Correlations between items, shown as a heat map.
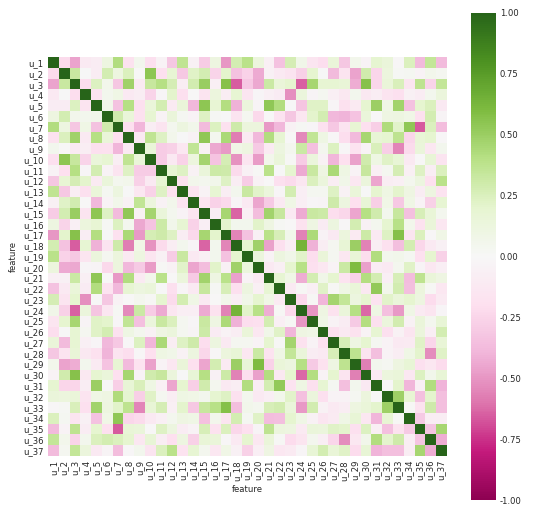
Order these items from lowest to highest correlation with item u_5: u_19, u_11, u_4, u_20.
u_4, u_20, u_19, u_11
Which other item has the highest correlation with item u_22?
u_31
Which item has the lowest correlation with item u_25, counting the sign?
u_24
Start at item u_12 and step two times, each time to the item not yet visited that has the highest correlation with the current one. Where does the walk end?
u_35
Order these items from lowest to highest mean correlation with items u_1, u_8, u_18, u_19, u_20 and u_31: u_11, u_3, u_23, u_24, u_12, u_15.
u_3, u_12, u_15, u_11, u_23, u_24
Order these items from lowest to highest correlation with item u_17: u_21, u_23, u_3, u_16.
u_23, u_16, u_21, u_3
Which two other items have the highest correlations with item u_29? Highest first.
u_20, u_18
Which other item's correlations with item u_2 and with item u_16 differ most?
u_10
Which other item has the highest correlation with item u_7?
u_34
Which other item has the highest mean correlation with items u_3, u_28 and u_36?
u_17
